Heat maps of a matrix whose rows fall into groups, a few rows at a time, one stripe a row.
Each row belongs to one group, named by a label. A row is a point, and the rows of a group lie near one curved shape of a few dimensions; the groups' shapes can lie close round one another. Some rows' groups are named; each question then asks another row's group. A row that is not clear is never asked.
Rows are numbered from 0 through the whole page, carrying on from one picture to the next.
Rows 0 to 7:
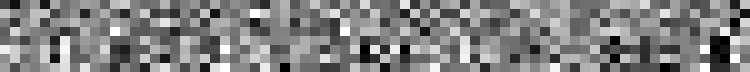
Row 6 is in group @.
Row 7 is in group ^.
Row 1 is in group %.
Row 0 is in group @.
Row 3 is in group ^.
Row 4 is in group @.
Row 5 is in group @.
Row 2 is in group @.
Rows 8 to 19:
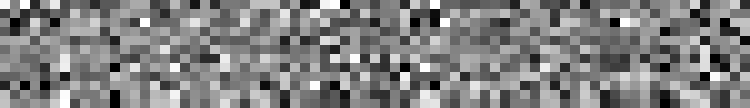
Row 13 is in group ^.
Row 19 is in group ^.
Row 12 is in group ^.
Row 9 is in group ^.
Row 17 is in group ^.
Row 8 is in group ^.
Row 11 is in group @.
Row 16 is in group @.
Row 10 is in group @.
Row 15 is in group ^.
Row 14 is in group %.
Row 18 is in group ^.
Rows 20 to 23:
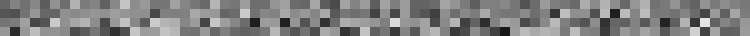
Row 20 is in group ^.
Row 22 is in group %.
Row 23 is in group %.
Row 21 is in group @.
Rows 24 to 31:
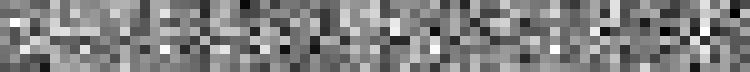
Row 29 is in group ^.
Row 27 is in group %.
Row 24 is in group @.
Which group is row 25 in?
@
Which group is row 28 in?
%
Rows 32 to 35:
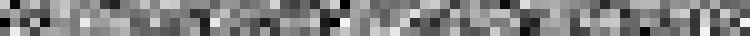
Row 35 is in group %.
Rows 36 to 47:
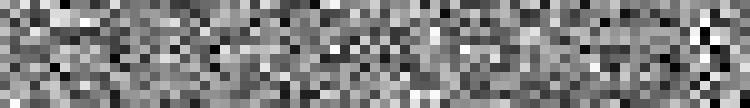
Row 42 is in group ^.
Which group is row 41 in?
%
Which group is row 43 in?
@
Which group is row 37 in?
@
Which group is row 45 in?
%
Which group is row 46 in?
^
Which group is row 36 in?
^
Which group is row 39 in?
%
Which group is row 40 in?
%
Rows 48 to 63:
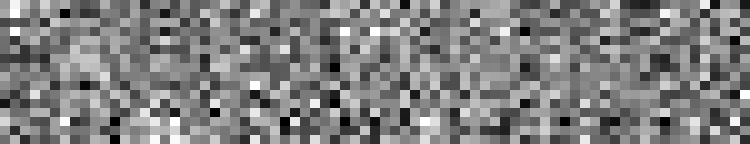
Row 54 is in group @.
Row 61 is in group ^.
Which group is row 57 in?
%
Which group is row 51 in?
%
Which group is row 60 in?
%
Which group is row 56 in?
@
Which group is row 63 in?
^
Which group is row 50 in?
@
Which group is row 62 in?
%
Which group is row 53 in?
^
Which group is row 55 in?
^
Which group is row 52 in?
@
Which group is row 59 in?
^
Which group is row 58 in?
@
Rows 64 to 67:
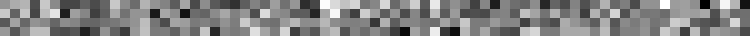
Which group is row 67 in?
%
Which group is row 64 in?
^
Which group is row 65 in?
^
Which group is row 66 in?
@
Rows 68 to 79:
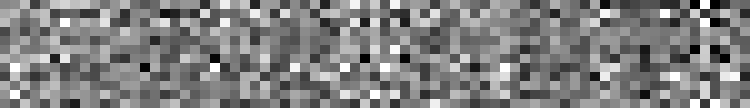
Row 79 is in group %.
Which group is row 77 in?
^
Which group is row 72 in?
^
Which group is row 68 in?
%
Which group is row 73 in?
%
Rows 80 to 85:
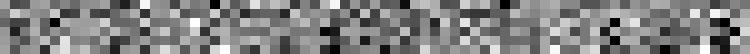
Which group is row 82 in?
@
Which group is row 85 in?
^
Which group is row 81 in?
%
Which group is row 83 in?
@
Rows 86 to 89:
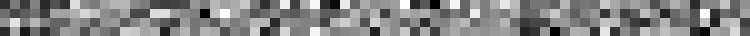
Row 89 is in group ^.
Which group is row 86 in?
^
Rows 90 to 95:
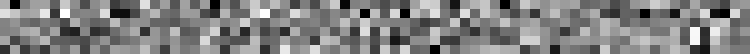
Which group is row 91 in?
@
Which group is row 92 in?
^
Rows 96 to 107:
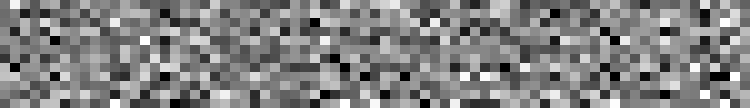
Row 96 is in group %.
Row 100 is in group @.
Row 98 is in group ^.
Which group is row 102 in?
^
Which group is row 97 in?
^
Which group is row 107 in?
^
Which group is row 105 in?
^
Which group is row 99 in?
%
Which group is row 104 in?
@
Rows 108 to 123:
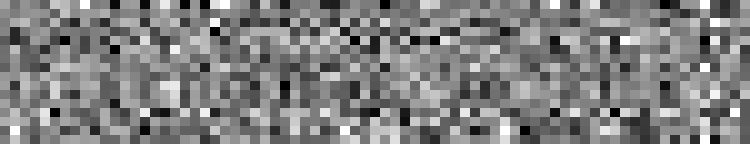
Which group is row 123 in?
%
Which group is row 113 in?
^
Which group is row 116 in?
^
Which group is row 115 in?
@
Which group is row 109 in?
@
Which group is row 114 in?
^
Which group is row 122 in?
%
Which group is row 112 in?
@
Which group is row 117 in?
%
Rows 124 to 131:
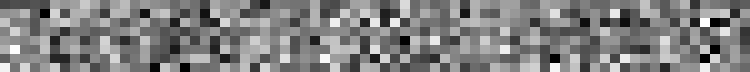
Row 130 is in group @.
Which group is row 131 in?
^
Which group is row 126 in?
%
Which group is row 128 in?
%
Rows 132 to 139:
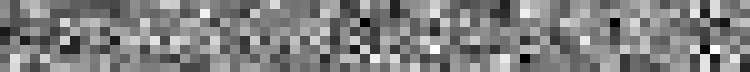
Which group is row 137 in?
%
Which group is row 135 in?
@
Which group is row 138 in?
%
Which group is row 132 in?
%
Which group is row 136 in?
^
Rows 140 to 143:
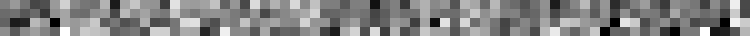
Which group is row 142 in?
@
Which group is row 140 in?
^
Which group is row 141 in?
^
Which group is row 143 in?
@
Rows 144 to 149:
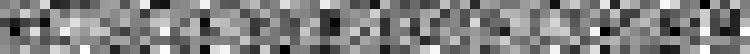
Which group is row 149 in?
^
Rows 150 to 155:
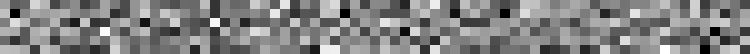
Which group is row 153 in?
%
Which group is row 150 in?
%
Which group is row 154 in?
@
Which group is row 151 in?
%
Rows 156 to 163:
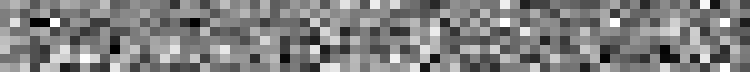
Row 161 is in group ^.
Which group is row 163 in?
^
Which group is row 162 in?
%
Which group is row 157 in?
@
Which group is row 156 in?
%
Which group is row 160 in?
^
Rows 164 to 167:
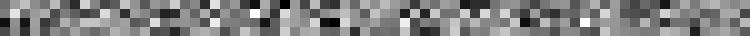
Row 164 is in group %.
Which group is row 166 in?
^
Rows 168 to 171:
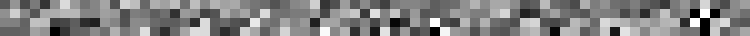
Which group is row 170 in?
%
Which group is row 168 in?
^
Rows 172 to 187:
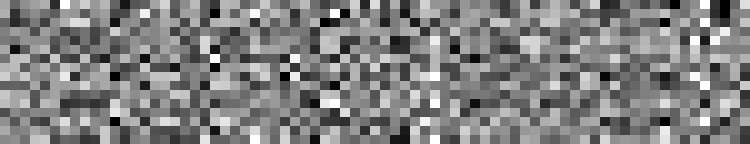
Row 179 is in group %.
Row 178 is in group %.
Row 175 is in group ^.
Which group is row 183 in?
^
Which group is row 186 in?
%
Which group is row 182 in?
^
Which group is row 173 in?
%
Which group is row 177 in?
%
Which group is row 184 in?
^
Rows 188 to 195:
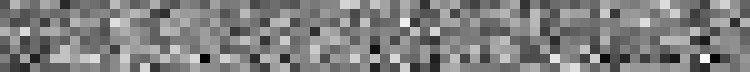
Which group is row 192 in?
^
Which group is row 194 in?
%
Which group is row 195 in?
@
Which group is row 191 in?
^
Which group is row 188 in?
^
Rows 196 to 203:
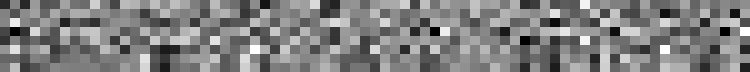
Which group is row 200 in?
^
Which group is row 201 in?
%
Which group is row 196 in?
^
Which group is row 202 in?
@
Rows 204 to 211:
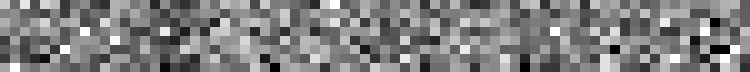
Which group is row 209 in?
@
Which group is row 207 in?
^
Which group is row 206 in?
%
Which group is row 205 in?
^
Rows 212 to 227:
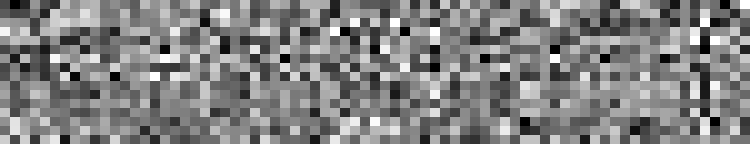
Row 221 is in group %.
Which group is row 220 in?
^
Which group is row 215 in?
^
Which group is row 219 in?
^
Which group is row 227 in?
^
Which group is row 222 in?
%
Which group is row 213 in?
@
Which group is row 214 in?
%
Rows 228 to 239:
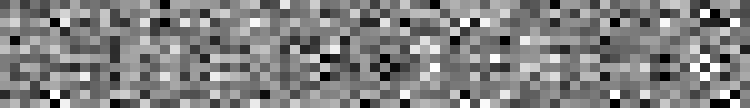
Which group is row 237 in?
^
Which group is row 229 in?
@
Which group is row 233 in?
^
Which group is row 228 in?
^
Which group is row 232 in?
%
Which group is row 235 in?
%
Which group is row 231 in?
^
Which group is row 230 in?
@
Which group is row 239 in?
@
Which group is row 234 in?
^
